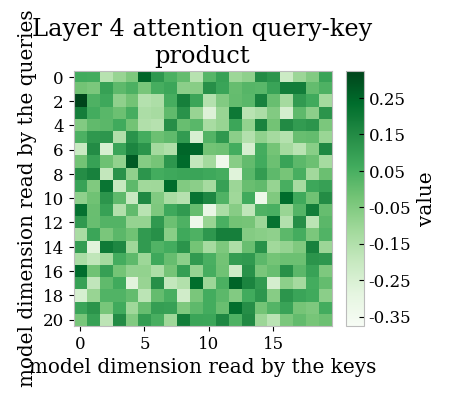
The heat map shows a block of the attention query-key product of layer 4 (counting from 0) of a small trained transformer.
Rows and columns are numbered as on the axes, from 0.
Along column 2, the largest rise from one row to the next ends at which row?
9
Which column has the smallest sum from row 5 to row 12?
12
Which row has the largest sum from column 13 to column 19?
1
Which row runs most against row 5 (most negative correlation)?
15
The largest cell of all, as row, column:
2, 0
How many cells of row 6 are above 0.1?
6
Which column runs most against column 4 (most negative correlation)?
13
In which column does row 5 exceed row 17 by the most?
4
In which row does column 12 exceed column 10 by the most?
3
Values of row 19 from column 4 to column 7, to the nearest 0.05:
-0.1 0 0.1 0.1
